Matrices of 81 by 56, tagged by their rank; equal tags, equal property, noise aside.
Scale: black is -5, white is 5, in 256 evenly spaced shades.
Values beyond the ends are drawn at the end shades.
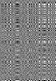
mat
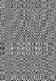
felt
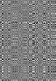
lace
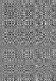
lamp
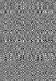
felt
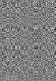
felt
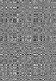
felt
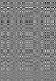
lace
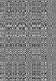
lace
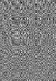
lamp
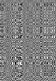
felt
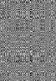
felt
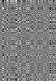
lace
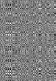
lace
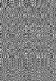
lamp
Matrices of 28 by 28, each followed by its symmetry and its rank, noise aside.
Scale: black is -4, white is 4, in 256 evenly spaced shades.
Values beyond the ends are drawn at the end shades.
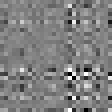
no symmetry, rank two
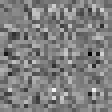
antisymmetric, rank four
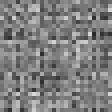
antisymmetric, rank four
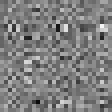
no symmetry, rank three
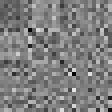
symmetric, rank three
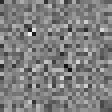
symmetric, rank four
